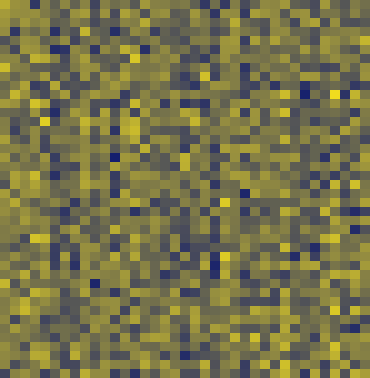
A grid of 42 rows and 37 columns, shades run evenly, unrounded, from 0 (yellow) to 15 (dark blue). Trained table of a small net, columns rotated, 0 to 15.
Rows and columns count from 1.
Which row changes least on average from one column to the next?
34
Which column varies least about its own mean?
11
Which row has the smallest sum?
35
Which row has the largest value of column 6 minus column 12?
29
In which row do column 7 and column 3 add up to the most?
27
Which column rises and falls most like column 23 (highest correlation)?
12
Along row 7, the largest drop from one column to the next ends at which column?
14
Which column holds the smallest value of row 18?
19
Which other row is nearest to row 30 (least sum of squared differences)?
9
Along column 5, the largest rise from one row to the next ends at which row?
15
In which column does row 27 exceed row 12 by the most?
22
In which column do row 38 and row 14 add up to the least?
26
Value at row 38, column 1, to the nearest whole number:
8
